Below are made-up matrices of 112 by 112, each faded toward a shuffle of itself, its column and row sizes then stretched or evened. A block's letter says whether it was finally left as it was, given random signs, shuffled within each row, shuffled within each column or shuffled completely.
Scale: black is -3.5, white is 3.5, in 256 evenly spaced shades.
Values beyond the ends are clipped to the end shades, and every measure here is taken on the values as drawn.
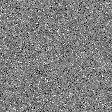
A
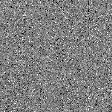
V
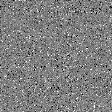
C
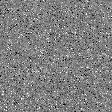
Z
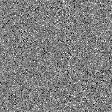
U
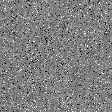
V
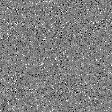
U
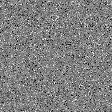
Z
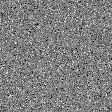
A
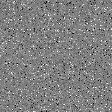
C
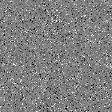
U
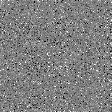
U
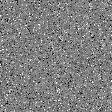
V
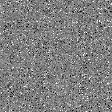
C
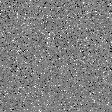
Z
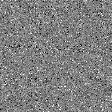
C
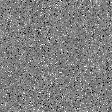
V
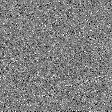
Z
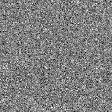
U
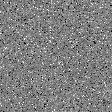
A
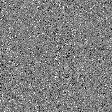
V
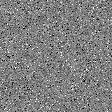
A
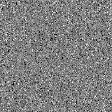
U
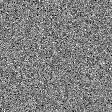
A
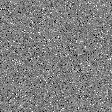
Z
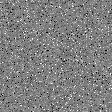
A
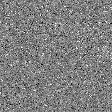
Z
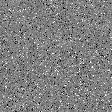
A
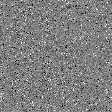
V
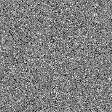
V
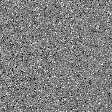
V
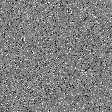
A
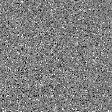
U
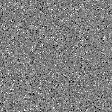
U
